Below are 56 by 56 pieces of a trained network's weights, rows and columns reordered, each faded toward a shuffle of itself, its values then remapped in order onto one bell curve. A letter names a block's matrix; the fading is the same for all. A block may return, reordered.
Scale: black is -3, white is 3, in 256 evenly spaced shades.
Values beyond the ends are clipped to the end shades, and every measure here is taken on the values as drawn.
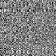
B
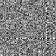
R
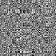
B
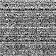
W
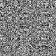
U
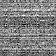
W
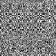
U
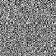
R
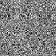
U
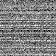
W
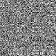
U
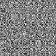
R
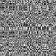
B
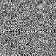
R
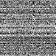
W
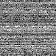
W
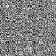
U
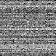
W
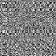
B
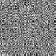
B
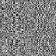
U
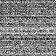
W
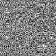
R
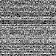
W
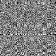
R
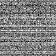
W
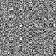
B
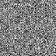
U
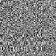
R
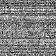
W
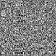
U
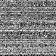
W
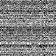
W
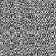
B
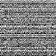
W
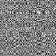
B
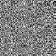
B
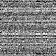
W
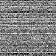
W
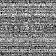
W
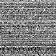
W
